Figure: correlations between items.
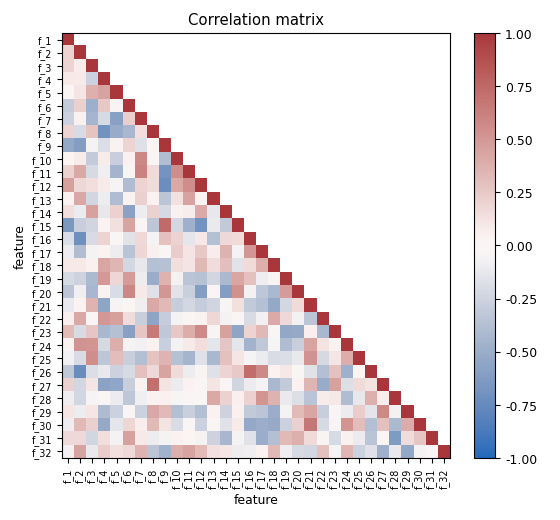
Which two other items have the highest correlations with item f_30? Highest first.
f_21, f_24
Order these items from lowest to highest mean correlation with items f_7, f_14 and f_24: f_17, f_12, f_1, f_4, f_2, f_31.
f_4, f_31, f_1, f_17, f_2, f_12
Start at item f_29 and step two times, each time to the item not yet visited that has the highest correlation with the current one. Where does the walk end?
f_8
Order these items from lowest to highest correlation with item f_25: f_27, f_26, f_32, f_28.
f_32, f_28, f_26, f_27
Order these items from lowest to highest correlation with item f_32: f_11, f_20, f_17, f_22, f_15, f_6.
f_20, f_15, f_17, f_6, f_22, f_11
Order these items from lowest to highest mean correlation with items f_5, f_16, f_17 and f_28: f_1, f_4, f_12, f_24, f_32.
f_24, f_1, f_32, f_12, f_4
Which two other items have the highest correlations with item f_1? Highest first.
f_12, f_23
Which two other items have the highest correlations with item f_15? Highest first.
f_9, f_20
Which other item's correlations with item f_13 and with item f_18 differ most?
f_5
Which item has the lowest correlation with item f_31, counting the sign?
f_28
